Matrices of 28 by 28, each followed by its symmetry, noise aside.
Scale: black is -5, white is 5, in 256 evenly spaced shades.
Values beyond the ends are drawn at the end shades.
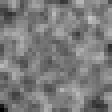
symmetric across the other diagonal.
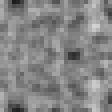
mirrored top to bottom.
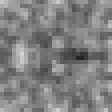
mirrored top to bottom.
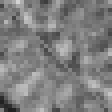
symmetric across the other diagonal.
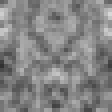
mirrored left to right.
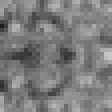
mirrored top to bottom.
